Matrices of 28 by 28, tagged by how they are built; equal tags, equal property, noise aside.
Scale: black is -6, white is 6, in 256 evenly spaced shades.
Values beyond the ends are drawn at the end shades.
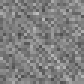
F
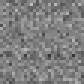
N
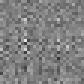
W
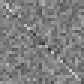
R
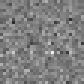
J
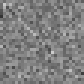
R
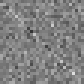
R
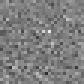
J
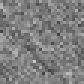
F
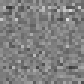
J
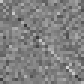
R
